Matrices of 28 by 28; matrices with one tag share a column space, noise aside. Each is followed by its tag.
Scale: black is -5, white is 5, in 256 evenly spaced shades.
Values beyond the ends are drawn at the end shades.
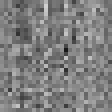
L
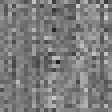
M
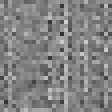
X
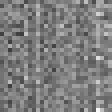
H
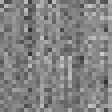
M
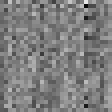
M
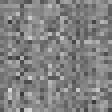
X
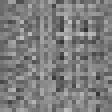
X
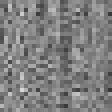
L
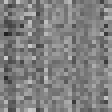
H
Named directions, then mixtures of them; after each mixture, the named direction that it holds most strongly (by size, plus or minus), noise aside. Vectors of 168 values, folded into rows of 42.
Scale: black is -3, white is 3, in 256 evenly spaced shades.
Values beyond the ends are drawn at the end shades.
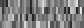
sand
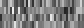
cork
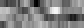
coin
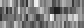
coin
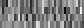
sand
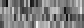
cork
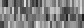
cork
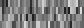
sand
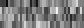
sand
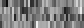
cork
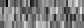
sand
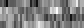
coin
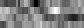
coin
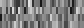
cork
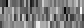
sand
